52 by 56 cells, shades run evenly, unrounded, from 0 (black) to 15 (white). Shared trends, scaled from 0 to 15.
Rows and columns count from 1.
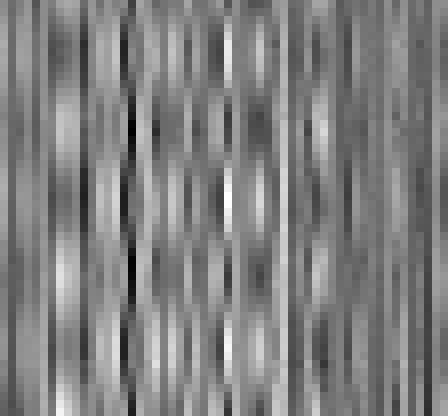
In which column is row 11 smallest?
11
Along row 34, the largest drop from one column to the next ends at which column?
17
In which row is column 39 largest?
46
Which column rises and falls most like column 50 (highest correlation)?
1
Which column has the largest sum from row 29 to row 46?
36
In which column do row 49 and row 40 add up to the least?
54
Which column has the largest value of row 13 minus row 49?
41
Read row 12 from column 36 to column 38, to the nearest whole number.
10 6 7
